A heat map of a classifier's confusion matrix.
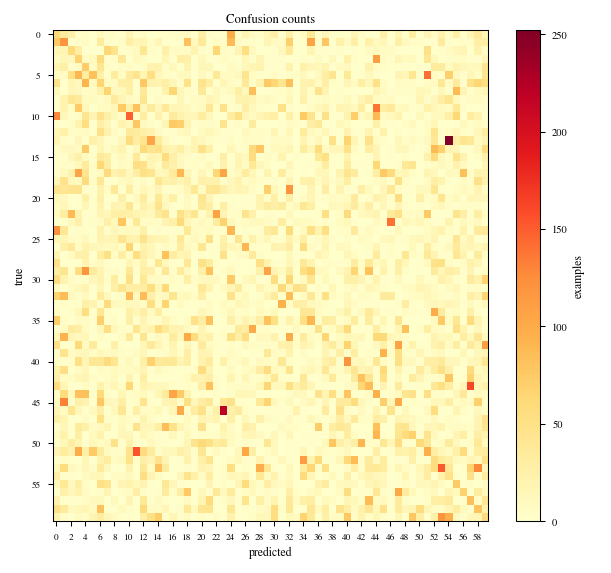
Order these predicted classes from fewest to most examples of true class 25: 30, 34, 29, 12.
30, 29, 34, 12
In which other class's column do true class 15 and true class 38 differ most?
47
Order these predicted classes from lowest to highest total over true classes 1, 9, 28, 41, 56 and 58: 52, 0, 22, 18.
22, 52, 0, 18
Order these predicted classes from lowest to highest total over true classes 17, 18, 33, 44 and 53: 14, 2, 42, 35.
42, 2, 35, 14
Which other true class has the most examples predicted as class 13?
40
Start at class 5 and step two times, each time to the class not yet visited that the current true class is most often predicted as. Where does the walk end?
11
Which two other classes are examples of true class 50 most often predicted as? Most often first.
42, 38
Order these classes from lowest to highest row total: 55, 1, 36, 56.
55, 56, 36, 1
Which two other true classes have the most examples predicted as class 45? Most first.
39, 17
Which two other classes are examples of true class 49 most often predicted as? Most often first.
44, 48
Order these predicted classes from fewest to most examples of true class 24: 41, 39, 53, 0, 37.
39, 53, 41, 37, 0
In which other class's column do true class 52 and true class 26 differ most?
41
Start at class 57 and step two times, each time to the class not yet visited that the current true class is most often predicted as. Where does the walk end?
21
